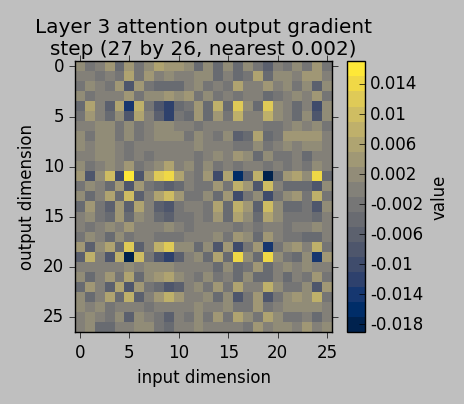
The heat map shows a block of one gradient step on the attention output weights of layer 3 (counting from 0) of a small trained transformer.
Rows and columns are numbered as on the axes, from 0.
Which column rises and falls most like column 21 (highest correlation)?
18
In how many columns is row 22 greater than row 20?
10
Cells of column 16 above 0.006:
5
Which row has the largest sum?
11
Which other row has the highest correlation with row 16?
21
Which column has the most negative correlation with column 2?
20
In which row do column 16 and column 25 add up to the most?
19
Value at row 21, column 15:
0
